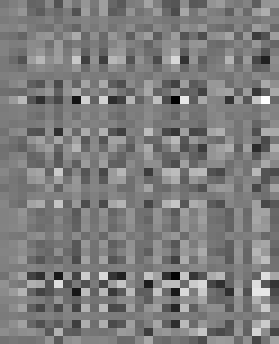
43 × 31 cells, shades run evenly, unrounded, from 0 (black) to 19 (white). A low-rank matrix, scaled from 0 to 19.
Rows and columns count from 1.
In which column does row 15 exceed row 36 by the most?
17
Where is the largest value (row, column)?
13, 30
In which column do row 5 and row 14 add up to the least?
29
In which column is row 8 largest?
20
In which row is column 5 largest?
8
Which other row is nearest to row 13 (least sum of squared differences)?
37
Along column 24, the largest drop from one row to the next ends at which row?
36
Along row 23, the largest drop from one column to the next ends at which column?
21
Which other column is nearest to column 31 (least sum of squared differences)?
25
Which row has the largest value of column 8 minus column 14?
35
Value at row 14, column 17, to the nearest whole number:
10
